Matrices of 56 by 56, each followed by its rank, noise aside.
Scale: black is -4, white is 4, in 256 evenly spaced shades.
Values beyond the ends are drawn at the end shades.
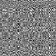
six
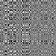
three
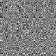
six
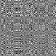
four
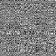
six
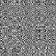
six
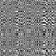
three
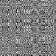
four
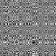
four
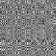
four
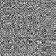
six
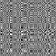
three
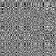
four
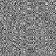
six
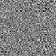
six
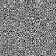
eight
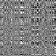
three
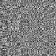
eight
